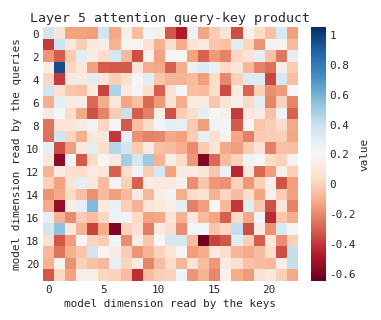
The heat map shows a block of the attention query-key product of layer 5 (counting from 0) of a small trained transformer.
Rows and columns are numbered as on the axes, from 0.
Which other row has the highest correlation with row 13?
2
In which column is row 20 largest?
22
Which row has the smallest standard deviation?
14
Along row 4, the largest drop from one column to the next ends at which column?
20
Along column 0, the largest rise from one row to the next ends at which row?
10
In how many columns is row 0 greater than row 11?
10
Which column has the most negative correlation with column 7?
3
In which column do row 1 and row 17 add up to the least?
6
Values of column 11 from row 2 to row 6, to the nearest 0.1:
0.2 -0.3 -0.1 0.1 0.1
